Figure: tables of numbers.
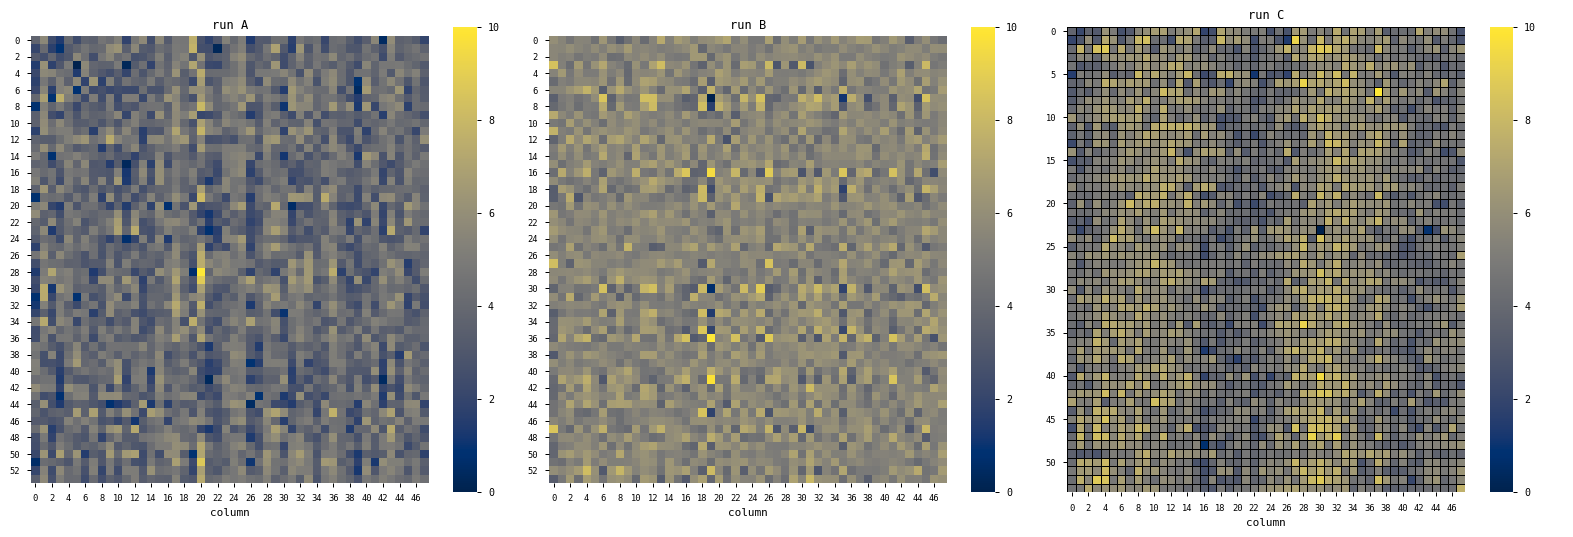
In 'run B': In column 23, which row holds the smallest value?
52
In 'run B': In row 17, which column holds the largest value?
12
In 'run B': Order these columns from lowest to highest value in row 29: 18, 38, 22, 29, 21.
21, 18, 38, 22, 29
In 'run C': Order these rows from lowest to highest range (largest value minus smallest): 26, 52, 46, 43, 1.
26, 43, 46, 52, 1
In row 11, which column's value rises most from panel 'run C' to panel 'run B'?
0
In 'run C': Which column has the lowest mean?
22
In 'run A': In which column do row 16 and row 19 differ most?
20
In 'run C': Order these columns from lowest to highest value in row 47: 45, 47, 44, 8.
47, 44, 45, 8
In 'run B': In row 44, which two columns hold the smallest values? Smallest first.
21, 13
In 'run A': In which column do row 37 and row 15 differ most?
11
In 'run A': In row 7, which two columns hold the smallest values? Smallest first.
2, 39
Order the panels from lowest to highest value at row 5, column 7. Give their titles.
run C, run B, run A
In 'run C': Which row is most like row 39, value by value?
27
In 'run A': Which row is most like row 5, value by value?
52
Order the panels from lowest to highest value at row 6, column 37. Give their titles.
run A, run C, run B
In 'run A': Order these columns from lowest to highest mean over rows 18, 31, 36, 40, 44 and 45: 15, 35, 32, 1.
32, 35, 15, 1
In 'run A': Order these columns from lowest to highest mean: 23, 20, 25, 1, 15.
23, 15, 1, 25, 20
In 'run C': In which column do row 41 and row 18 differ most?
14
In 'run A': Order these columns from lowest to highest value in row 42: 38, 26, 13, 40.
38, 40, 26, 13
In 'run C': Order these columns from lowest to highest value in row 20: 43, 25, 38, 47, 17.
47, 25, 43, 17, 38
